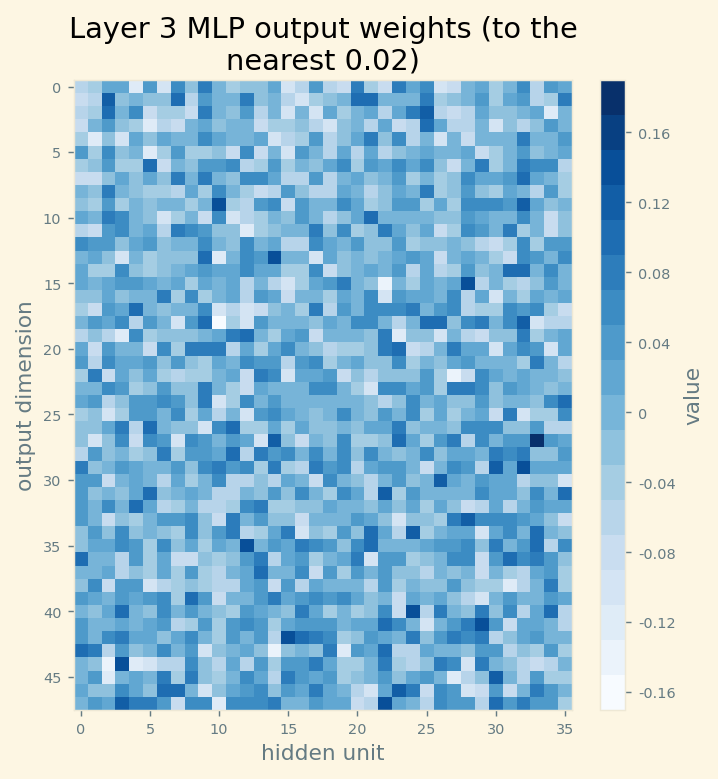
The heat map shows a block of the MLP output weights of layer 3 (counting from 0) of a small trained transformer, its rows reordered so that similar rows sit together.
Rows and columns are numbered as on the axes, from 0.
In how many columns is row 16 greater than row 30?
17
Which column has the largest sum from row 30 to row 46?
22
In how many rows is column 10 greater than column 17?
13
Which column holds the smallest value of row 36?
21
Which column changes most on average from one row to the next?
12
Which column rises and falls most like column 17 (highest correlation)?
3
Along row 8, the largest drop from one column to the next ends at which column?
26
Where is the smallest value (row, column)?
18, 10
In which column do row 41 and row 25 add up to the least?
25
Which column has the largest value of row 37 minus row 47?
20
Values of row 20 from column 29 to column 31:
0.02 -0.1 0.02
